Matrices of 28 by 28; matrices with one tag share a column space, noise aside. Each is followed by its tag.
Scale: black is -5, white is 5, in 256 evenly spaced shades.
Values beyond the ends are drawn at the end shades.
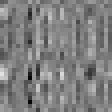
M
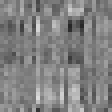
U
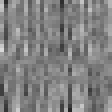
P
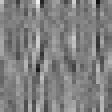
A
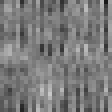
P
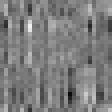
U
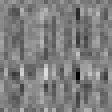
M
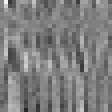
A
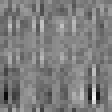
U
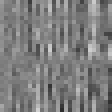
P
